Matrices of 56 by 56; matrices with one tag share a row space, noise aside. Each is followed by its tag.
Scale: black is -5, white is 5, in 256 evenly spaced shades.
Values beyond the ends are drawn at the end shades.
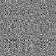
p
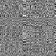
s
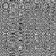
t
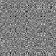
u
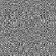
p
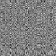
u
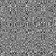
u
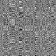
t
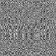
p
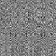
u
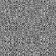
p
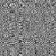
t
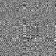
s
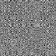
p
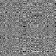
s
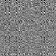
p
